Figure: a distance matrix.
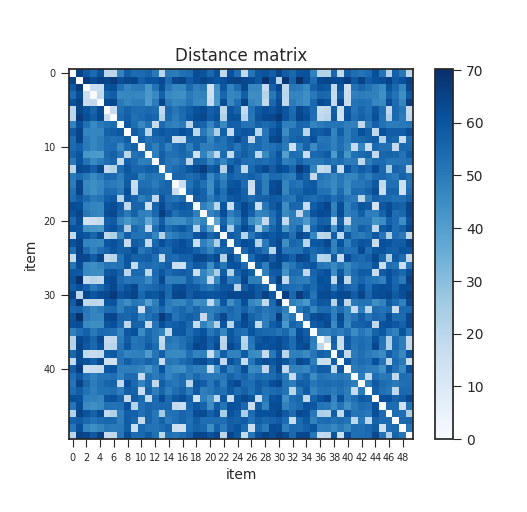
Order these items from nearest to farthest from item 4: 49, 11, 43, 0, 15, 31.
31, 11, 15, 43, 0, 49
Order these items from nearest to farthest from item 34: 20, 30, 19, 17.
20, 19, 17, 30
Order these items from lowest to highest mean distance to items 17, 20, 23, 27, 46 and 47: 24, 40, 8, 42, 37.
8, 40, 42, 37, 24
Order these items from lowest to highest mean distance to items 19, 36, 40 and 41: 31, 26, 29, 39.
31, 39, 26, 29
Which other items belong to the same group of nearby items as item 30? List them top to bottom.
1
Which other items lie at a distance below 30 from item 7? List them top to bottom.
12, 17, 42
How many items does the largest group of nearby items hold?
11
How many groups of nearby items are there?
10
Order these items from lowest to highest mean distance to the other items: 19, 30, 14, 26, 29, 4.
4, 26, 14, 19, 29, 30
